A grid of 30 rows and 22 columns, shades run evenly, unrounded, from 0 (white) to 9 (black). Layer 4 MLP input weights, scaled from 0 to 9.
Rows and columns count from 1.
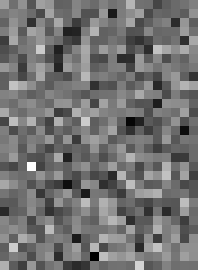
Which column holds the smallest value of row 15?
13
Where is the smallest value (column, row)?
4, 19
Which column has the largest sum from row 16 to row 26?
8
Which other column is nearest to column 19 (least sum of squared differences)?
14
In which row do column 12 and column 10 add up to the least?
23
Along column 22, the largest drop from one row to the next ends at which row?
10
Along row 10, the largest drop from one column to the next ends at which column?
2
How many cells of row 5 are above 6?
7
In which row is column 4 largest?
3
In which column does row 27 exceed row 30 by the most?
16
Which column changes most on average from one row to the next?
21
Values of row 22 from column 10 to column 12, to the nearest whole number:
8 5 5
